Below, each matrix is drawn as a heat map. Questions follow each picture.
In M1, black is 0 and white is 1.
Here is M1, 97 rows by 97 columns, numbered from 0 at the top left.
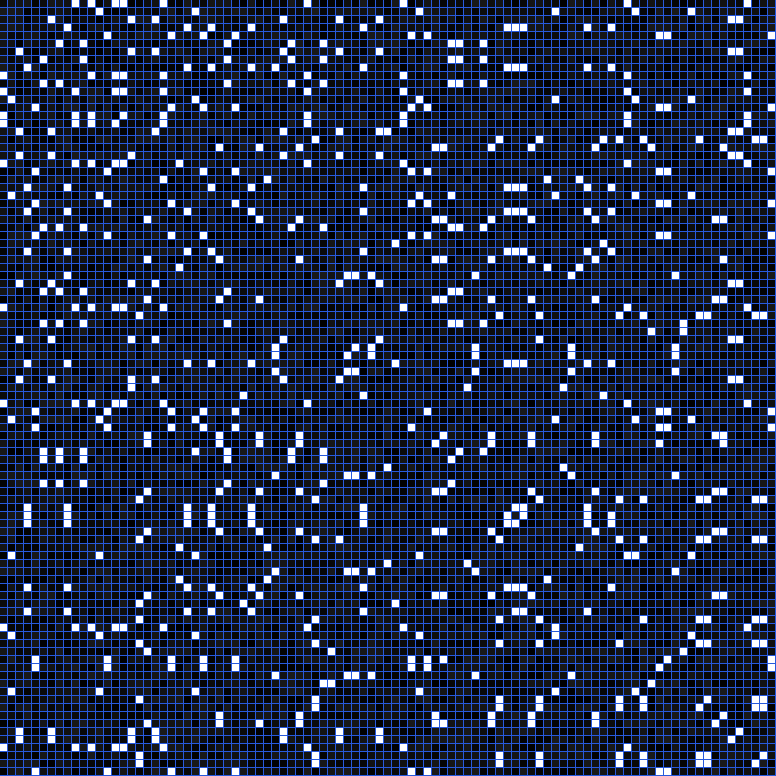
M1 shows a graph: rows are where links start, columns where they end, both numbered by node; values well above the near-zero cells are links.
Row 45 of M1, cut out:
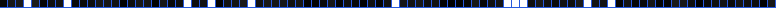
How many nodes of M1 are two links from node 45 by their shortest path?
3
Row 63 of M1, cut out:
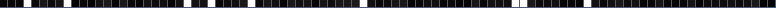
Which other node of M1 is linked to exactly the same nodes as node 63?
node 76
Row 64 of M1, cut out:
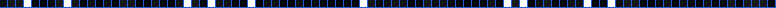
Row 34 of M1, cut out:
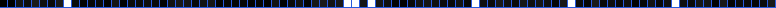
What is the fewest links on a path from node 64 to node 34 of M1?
2
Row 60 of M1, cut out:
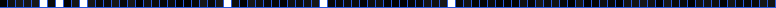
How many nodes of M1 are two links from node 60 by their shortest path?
4
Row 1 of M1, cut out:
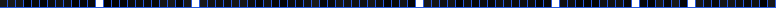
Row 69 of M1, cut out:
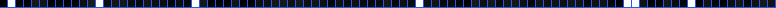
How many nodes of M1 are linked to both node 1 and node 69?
5
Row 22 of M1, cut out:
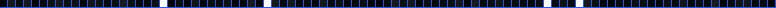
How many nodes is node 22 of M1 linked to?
4
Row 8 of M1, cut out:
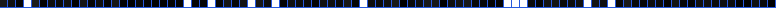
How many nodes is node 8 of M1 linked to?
11
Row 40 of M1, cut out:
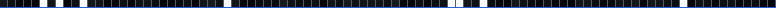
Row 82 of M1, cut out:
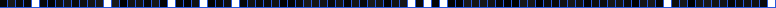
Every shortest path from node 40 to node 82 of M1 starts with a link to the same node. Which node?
node 85
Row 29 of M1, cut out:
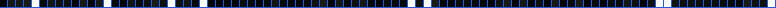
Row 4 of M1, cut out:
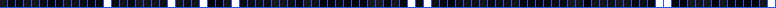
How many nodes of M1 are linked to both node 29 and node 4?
8
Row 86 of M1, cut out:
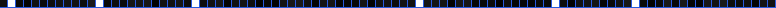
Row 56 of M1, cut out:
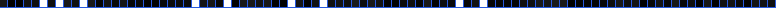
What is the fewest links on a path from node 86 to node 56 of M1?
2
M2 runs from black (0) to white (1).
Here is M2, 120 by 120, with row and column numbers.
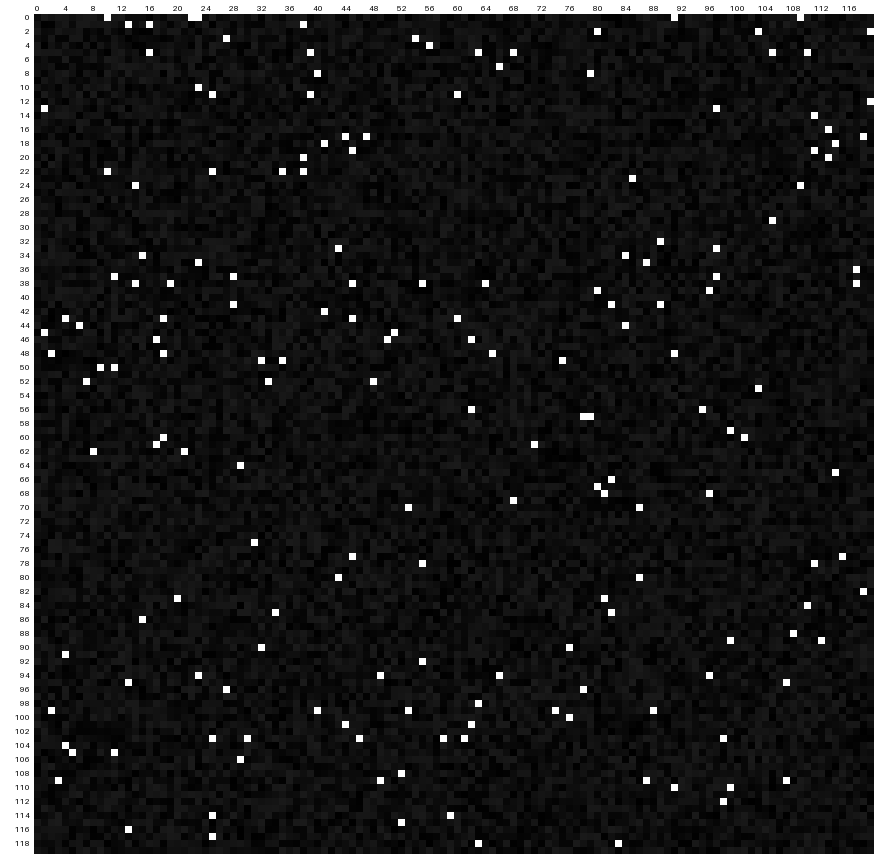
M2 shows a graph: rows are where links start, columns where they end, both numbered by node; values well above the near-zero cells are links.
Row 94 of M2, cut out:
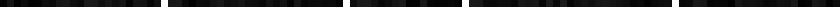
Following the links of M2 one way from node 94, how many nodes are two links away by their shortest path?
7
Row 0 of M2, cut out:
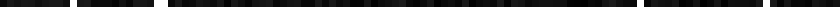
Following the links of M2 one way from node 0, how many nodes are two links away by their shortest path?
9
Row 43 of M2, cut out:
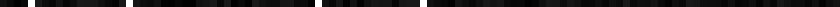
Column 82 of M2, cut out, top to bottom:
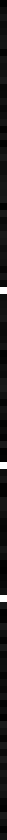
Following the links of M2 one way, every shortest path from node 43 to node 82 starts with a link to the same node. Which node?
node 18
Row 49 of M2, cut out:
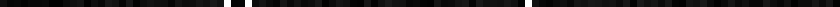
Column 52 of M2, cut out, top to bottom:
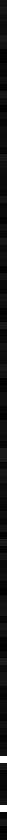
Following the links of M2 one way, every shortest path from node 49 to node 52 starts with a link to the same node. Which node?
node 32
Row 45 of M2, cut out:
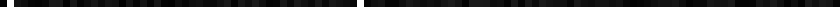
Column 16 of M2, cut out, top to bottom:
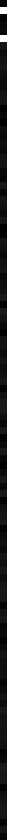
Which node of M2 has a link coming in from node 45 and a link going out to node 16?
node 1
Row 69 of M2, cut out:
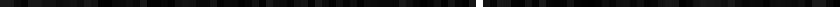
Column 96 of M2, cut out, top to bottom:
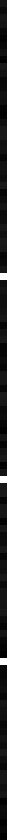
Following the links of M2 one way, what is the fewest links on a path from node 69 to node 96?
2
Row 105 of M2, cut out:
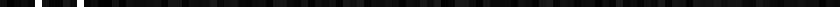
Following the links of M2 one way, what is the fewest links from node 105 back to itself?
2
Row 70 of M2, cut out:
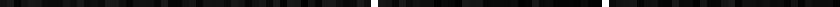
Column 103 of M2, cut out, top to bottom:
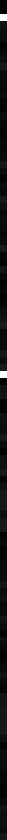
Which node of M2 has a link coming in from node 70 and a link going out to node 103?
node 53
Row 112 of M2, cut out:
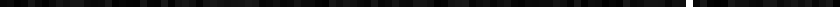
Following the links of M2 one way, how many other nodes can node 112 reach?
2
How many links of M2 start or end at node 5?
7
